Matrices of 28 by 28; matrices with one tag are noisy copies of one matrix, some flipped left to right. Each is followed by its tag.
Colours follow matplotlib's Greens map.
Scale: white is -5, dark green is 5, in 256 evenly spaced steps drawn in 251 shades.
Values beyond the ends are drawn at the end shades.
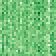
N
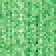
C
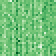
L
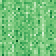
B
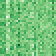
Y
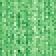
C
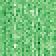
L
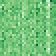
Y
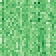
N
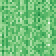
N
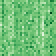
B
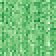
N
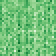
C
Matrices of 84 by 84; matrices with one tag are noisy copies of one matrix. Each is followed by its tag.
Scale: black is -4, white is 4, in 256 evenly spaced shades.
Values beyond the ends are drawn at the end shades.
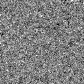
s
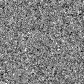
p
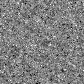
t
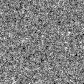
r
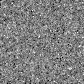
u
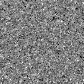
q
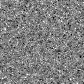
q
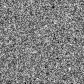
u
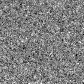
r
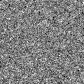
q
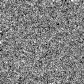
s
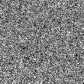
r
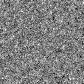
q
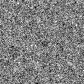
t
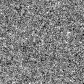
r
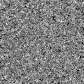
q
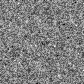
t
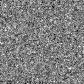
u
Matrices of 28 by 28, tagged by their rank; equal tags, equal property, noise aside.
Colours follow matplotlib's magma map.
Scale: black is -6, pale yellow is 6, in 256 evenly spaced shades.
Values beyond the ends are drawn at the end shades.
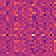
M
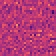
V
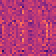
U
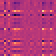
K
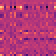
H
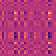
K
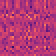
M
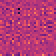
M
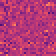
V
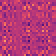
H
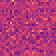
V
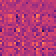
H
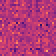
V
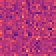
V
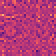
U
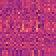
U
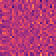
U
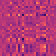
H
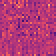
V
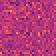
V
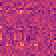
U
